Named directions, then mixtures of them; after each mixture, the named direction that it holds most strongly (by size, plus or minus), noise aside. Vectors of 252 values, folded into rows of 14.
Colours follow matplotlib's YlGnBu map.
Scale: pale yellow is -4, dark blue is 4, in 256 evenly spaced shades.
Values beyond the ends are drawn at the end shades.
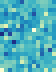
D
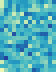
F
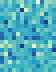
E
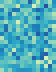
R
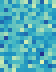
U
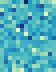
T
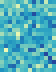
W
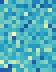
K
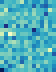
D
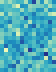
W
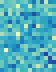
W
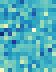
D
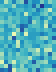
K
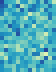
W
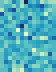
T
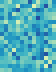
R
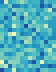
K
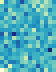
K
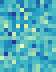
E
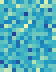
K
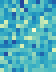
E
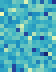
T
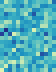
D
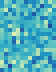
K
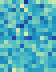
T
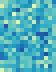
R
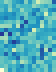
D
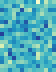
E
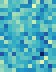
R
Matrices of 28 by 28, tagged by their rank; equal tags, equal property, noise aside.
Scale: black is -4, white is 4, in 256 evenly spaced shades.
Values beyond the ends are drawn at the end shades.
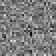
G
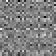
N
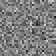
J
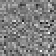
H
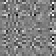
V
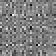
V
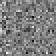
N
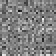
N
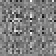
V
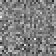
G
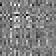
V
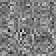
H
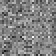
G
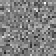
J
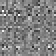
N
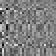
V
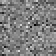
J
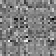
N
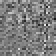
N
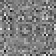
N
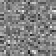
N
